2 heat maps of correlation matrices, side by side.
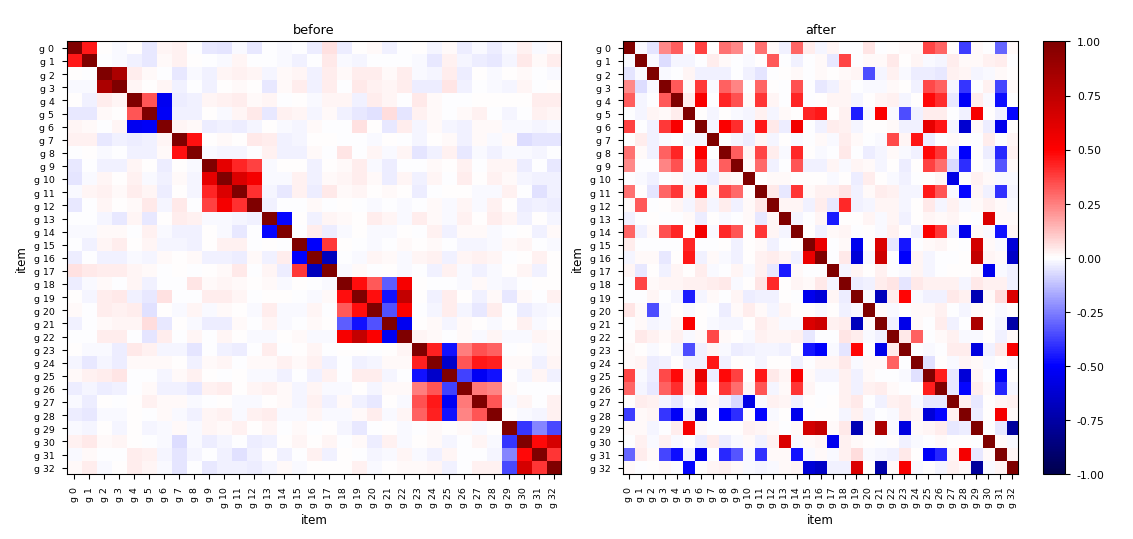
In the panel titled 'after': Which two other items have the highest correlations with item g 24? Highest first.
g 7, g 22
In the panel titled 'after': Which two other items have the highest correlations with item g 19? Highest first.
g 32, g 23
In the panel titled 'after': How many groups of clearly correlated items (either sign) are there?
7
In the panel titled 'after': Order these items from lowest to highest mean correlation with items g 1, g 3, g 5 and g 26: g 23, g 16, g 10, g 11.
g 23, g 10, g 16, g 11
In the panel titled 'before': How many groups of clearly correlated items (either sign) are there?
10
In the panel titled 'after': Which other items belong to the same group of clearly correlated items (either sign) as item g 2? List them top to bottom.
g 20
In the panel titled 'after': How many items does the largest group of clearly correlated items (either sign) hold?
12
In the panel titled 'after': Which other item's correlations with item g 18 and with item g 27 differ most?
g 10
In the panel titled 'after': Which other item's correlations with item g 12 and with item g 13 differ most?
g 30
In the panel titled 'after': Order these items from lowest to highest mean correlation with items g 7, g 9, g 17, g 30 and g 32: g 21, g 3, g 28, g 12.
g 21, g 28, g 12, g 3
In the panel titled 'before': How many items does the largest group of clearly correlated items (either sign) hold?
6
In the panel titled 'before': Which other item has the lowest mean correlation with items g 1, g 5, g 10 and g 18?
g 6
